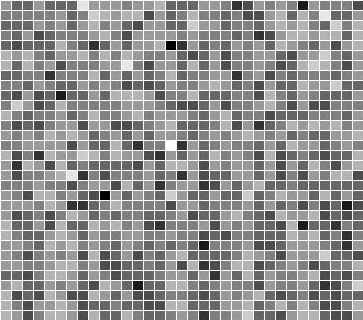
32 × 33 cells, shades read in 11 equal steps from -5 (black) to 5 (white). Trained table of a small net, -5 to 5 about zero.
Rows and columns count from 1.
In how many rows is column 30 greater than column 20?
13
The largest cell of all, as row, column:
15, 16
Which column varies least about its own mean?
1
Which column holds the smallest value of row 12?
25
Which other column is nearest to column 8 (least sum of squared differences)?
20
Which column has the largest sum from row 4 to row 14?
33
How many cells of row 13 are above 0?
14
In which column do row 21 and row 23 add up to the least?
28
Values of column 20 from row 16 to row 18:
2 1 -1
